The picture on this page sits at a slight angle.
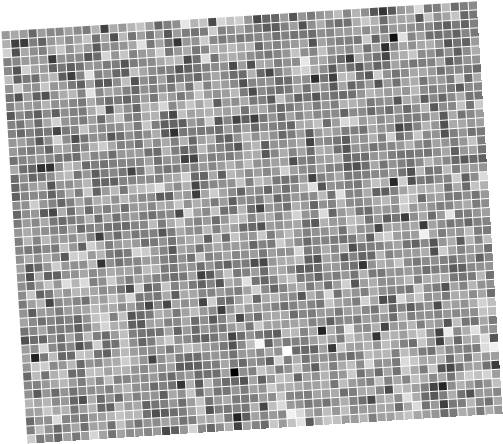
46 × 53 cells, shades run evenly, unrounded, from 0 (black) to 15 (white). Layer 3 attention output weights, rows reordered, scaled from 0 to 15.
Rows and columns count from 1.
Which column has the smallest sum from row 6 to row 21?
4
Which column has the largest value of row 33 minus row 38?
35
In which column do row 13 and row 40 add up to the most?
39
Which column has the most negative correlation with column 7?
40
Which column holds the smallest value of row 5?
43
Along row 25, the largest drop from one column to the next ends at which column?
46
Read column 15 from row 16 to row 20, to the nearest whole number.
8 7 8 11 8
